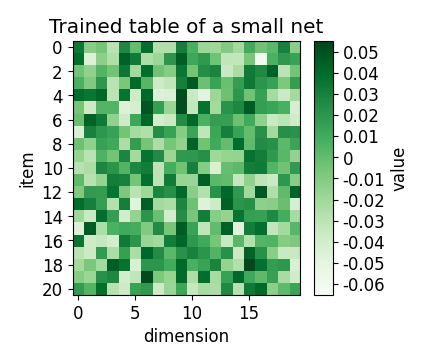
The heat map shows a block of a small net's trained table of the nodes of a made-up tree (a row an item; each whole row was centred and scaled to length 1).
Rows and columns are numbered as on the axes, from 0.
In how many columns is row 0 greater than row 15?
8
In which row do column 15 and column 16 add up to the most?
18
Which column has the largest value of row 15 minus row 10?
1
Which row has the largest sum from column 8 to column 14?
12
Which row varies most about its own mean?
4
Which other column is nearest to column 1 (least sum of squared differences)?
13
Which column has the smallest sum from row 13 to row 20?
19
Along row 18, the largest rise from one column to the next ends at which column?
15
